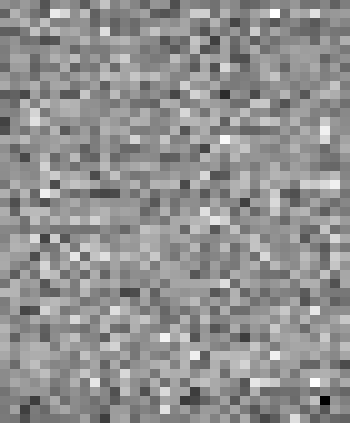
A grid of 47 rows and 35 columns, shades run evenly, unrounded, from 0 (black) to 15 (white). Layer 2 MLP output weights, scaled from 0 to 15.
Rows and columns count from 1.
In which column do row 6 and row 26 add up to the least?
22
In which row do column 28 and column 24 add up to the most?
40
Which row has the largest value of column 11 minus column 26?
29
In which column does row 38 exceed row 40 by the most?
17
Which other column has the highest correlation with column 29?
12
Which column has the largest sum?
28
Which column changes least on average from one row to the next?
30
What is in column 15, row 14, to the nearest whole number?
10
